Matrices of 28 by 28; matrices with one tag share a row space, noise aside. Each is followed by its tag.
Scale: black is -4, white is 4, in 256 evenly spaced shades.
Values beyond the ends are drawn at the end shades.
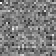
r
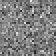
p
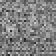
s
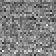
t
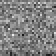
r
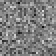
s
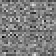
s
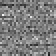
p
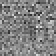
t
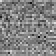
r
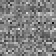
r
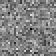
p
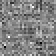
t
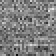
t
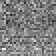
s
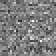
p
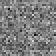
p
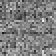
s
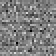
p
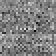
t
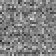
s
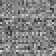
r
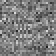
t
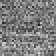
t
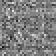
s
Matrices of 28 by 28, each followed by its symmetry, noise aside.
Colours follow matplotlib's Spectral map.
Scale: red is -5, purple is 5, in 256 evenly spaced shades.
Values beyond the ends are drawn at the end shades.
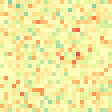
mirrored top to bottom.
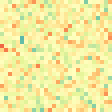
antisymmetric.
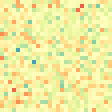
no symmetry.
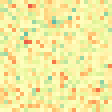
no symmetry.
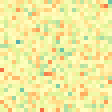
symmetric across the other diagonal.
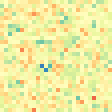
mirrored top to bottom.
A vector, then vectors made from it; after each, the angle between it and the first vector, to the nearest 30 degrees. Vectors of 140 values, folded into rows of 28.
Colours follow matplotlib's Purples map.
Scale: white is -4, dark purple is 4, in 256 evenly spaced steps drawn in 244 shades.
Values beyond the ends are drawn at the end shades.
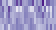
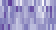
150 degrees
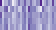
90 degrees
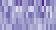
30 degrees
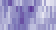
120 degrees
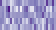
60 degrees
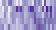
150 degrees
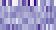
120 degrees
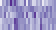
120 degrees
